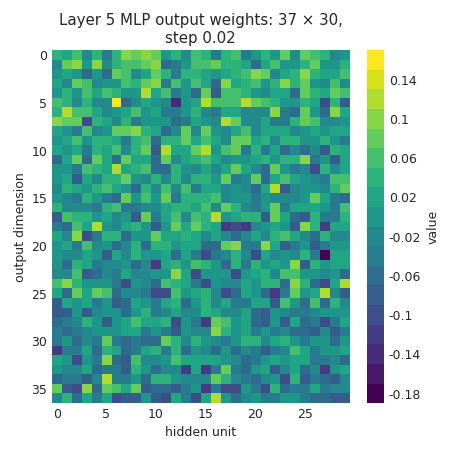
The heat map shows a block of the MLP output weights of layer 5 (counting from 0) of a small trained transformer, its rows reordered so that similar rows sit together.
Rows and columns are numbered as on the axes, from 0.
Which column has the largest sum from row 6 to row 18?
15
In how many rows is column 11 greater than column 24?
16
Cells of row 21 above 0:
10
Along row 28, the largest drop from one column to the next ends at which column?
12
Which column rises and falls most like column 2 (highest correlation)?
4
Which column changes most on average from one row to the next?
27
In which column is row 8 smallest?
11
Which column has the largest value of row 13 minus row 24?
7
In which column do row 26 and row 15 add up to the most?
26
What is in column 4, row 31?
-0.06
